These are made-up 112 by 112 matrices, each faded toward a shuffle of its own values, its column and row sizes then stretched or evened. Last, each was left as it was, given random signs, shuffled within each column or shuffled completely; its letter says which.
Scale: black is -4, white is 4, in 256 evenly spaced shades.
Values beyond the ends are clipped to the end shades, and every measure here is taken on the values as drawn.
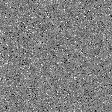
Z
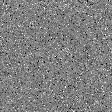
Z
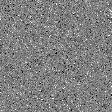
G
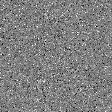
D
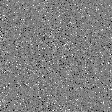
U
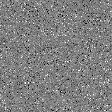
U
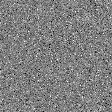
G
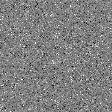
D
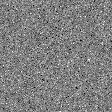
Z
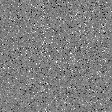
D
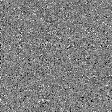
U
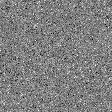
Z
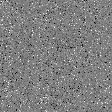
G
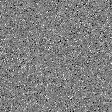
Z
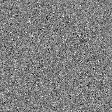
D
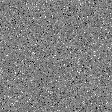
Z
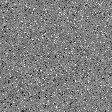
Z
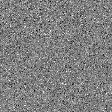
U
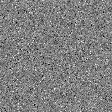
G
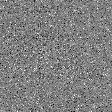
D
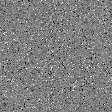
D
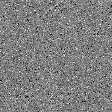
D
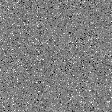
U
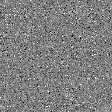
U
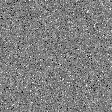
Z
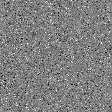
G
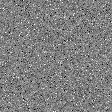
Z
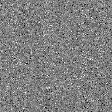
U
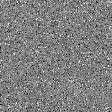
U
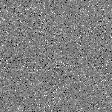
U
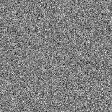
U
